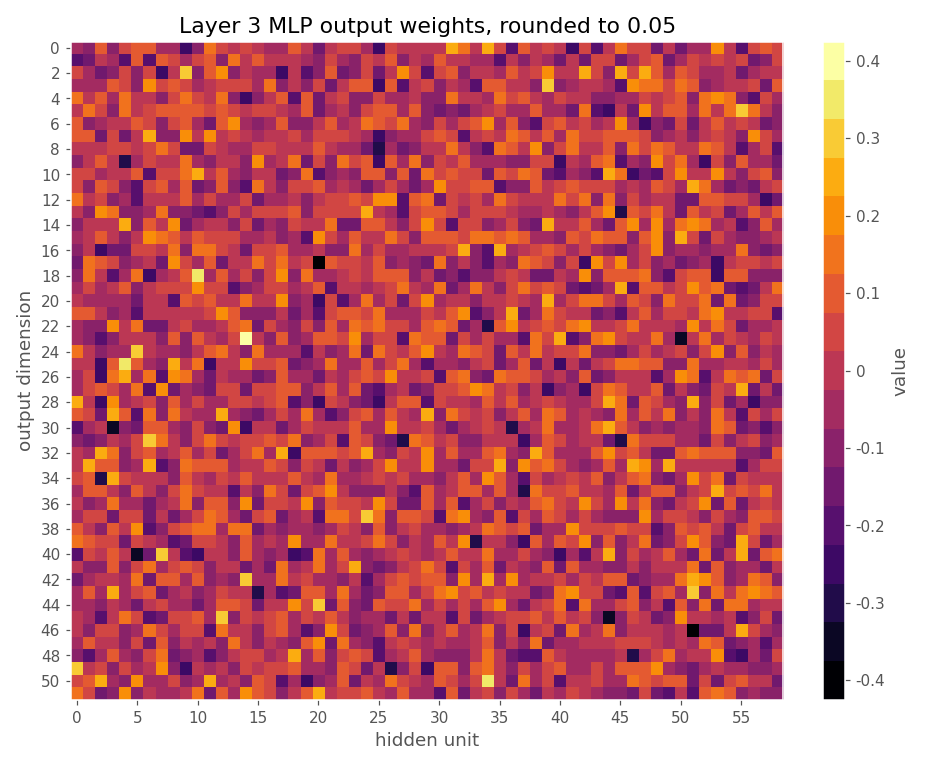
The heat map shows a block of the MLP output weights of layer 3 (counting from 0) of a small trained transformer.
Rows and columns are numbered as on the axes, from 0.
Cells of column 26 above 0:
27
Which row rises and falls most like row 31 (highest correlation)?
3
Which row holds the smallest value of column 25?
8
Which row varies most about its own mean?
40
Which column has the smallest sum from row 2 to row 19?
14
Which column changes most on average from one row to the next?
45
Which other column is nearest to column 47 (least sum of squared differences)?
16
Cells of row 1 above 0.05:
8
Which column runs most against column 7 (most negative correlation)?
9
